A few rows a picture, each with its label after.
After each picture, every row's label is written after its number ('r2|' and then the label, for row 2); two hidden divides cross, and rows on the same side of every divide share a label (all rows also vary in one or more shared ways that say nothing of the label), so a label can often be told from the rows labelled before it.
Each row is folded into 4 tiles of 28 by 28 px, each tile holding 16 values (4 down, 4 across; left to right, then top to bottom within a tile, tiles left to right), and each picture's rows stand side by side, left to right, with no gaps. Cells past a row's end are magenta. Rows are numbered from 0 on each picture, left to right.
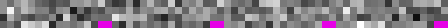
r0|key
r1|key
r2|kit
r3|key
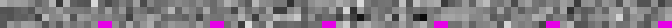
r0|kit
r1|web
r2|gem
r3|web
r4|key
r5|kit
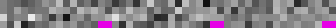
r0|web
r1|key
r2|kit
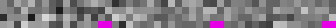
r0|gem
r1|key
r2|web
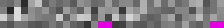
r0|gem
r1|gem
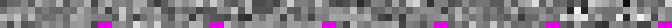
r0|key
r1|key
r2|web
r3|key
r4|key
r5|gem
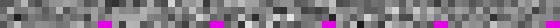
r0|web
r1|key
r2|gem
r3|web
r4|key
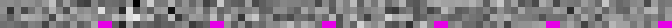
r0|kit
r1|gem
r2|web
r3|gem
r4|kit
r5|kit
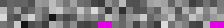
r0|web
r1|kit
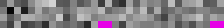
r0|kit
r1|key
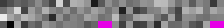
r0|key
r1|kit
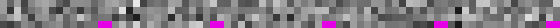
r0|gem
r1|web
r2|web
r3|key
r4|gem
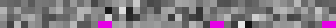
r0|web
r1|web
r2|web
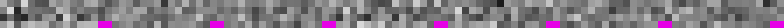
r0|web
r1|key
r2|gem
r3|key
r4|key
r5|gem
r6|key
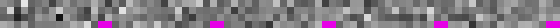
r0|web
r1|key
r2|kit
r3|web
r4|web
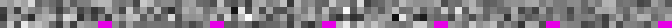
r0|gem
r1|gem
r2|gem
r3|web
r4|key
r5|kit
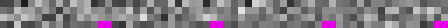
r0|key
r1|key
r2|gem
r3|web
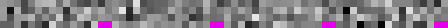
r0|kit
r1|web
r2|web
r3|kit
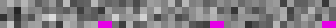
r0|kit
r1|key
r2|kit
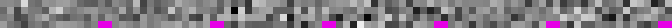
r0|web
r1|web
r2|gem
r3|gem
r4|kit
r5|key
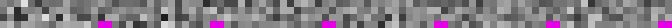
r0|web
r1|web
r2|key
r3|web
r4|web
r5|web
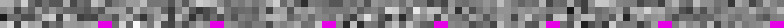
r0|kit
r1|gem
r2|kit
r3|web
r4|kit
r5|kit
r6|kit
